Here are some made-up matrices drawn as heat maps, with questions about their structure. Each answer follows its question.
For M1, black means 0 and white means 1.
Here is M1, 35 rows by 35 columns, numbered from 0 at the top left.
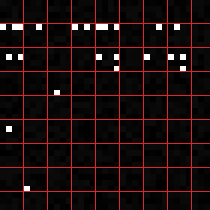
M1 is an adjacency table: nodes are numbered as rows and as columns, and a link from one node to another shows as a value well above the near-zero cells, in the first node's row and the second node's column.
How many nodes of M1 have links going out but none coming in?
4
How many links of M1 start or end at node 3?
2
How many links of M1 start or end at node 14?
1
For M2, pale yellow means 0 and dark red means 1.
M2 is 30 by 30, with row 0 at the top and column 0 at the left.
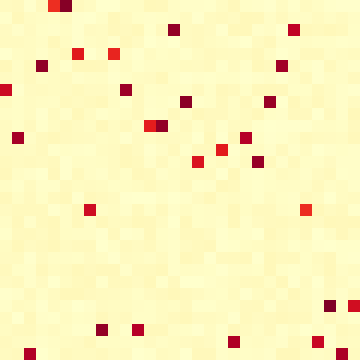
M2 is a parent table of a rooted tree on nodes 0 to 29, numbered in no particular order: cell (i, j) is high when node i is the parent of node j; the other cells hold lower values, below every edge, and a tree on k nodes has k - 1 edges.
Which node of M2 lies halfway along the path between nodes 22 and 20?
27
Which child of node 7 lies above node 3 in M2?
0
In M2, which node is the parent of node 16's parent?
10
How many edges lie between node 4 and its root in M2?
3
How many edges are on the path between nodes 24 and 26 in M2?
4
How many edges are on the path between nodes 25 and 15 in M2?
3
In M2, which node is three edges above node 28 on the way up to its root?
17
